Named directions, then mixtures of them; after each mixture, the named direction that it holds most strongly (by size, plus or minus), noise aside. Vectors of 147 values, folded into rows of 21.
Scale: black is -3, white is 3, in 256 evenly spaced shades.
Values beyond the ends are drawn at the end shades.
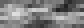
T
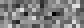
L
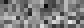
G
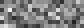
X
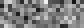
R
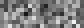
L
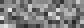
X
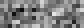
L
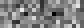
L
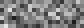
X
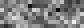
X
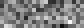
R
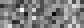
L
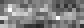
T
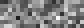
G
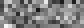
R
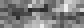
T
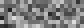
X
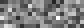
X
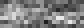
T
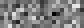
L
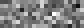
L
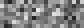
R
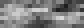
T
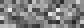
X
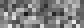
L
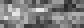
T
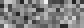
R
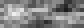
T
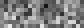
G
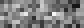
L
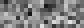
G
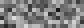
X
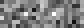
L
